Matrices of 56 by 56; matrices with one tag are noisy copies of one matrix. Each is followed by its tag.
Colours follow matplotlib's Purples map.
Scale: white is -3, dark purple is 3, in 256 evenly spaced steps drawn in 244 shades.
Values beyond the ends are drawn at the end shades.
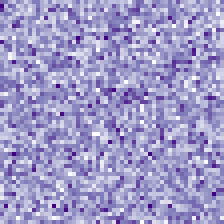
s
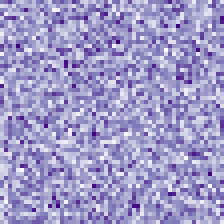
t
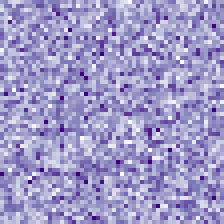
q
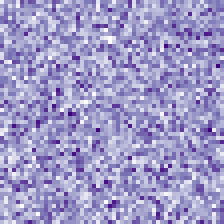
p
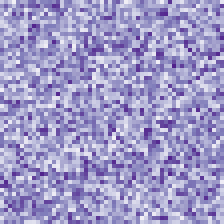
q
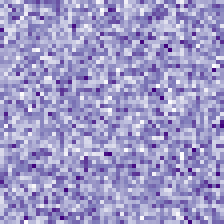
q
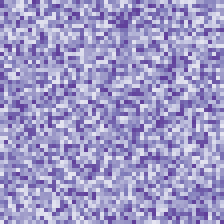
s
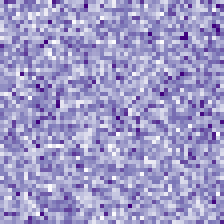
p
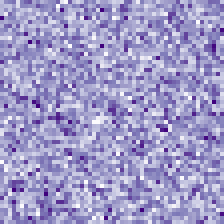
p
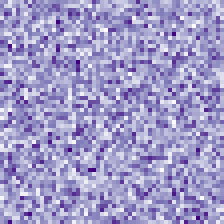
s
